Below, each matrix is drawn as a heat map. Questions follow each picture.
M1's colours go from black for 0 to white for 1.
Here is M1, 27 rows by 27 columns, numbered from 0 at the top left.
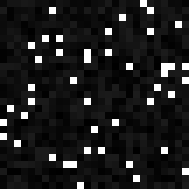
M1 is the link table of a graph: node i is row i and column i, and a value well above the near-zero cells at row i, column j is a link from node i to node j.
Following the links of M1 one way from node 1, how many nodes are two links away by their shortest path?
5
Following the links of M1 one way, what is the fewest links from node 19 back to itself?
8
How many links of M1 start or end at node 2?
2
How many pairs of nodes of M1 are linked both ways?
5
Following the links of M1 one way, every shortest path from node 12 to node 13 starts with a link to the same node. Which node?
node 4
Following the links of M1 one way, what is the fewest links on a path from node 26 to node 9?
4
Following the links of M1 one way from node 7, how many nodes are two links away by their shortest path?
4
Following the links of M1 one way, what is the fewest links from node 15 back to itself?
3
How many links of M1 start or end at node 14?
4
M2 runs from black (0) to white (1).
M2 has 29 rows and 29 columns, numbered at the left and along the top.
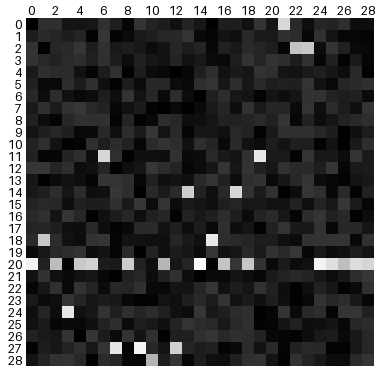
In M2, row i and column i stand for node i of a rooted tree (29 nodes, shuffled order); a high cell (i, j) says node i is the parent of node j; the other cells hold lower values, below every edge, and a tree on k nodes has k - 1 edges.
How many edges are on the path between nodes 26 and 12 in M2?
3
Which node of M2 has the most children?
20
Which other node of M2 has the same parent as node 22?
23
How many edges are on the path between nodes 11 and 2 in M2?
2
